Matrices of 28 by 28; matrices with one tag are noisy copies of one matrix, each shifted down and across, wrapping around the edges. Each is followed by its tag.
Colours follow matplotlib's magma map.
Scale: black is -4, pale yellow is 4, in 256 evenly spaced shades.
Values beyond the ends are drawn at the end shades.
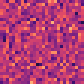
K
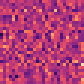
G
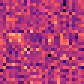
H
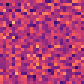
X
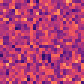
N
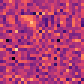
H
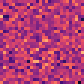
X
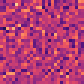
K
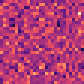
K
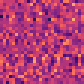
G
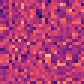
K
